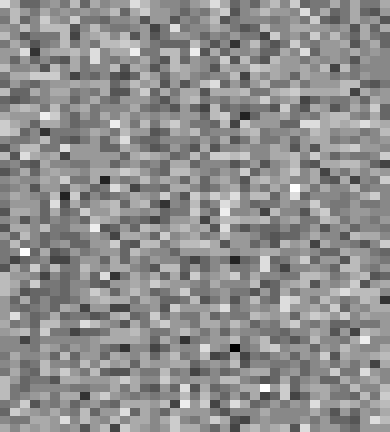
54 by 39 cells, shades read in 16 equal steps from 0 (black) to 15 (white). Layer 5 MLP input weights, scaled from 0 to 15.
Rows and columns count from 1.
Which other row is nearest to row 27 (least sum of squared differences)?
26
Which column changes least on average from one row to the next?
29
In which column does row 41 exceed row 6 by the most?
24
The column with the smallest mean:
16
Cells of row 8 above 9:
7
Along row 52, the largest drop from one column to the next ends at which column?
14
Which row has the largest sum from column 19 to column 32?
20
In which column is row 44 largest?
21
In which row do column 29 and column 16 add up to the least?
34
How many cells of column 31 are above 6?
45
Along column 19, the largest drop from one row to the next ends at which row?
43
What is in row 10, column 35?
8
